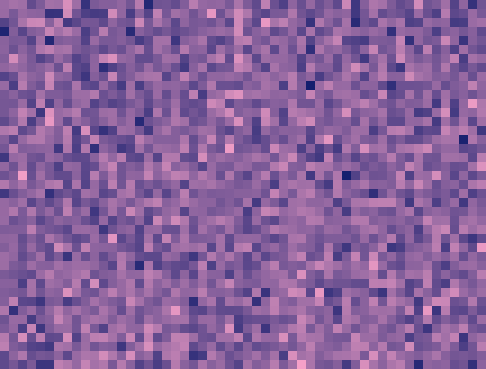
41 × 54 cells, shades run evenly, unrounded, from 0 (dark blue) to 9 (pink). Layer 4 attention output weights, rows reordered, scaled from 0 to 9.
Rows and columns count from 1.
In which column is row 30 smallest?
16
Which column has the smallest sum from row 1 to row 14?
10
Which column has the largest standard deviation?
6
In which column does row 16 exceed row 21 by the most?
37
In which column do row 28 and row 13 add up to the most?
54
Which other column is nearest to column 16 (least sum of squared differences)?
18
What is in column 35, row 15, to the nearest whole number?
3
